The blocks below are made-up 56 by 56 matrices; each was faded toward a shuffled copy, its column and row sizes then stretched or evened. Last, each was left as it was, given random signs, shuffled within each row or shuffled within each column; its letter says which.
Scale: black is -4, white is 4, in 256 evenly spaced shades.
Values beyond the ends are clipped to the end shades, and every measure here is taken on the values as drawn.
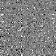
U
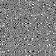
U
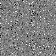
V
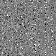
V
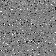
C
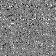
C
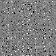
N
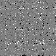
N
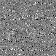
C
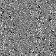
V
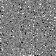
V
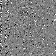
V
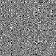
U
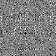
U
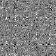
N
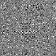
U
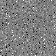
V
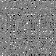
U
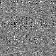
N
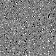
V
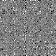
U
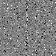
V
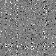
N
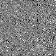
N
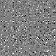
U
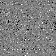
C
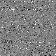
C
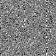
V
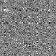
U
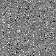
V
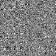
U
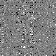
U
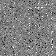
V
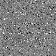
C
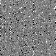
V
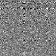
U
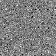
C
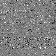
C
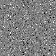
V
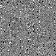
V
